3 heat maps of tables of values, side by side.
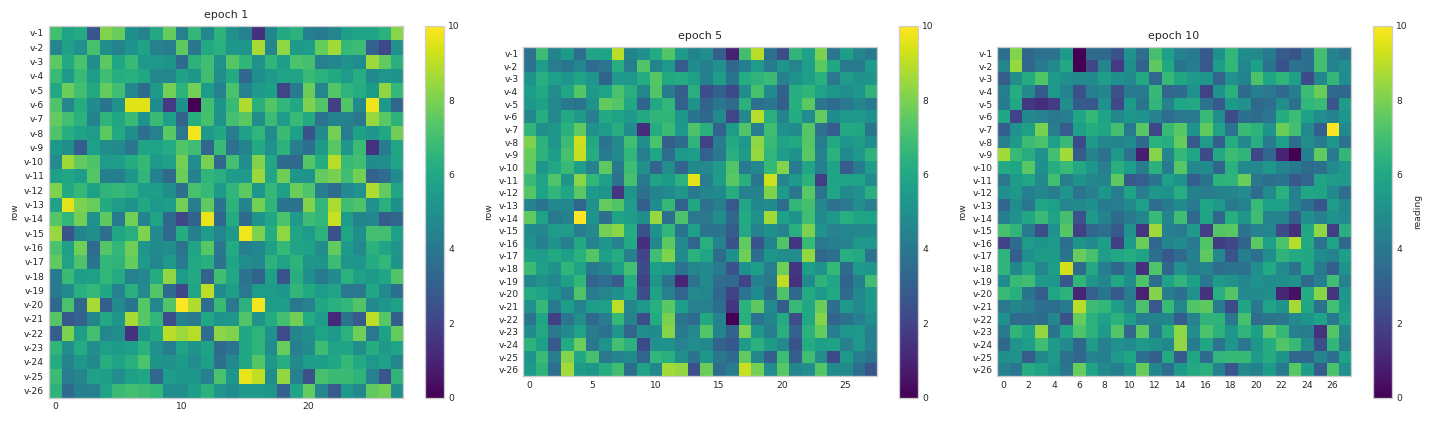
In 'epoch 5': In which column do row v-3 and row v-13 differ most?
6
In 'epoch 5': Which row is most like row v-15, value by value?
v-13
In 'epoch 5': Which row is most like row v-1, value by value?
v-21
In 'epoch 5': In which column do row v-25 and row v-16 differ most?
3
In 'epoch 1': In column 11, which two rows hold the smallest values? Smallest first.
v-6, v-14
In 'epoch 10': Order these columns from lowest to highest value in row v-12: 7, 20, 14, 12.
20, 7, 12, 14
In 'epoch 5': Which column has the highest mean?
22
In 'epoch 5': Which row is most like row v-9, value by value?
v-8
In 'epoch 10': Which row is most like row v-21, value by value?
v-26
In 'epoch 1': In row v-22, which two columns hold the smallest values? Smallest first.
6, 18
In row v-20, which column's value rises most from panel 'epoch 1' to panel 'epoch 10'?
12
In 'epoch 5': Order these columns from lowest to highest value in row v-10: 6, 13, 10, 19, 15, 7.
10, 7, 13, 15, 19, 6
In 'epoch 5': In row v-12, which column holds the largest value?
19
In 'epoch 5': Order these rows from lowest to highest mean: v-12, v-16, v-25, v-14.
v-16, v-25, v-12, v-14
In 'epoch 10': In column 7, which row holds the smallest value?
v-2
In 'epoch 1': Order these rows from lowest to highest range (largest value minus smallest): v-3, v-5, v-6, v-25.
v-3, v-5, v-25, v-6
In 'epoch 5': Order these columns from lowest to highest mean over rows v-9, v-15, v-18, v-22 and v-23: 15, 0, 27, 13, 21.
21, 15, 13, 27, 0
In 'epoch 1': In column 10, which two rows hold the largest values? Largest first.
v-20, v-22
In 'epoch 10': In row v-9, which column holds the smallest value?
23
